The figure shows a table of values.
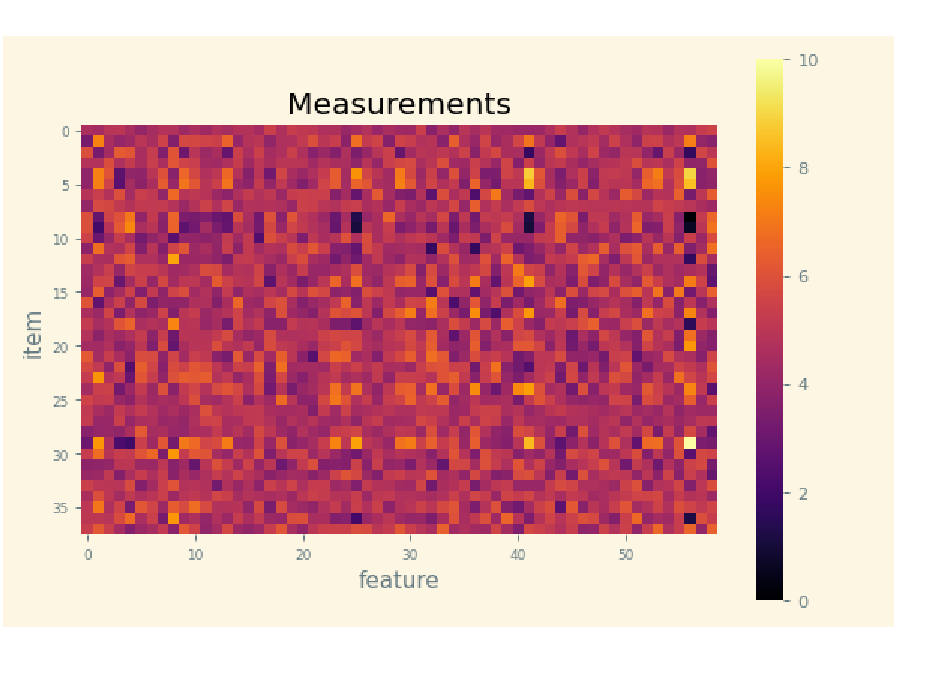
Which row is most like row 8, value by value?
9
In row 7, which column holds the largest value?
36
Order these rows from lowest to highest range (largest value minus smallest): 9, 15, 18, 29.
15, 18, 9, 29
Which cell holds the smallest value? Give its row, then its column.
8, 56
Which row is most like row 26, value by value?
27
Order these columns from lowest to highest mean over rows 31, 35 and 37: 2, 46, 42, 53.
46, 2, 53, 42
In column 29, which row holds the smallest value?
2
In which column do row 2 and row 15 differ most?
53
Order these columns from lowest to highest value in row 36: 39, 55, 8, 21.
21, 55, 39, 8
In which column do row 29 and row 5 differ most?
4
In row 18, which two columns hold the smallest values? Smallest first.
56, 25
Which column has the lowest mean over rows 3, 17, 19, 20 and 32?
45
